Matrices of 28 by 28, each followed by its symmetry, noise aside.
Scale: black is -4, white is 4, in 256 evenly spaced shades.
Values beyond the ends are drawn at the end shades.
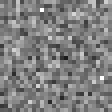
antisymmetric.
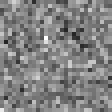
symmetric across the other diagonal.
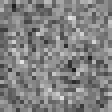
symmetric across the other diagonal.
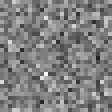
mirrored top to bottom.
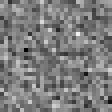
symmetric across the other diagonal.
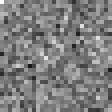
symmetric.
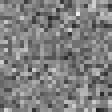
antisymmetric.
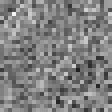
symmetric.
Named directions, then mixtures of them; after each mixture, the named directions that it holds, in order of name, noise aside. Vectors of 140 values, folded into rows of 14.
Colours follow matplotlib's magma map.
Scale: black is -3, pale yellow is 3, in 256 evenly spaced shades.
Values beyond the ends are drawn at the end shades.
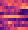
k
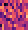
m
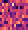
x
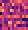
k, m, x.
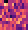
k, m, x.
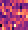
k, m, x.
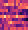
k, m, x.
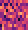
m.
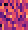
m.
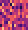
m, x.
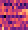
k, m.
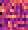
k, m, x.
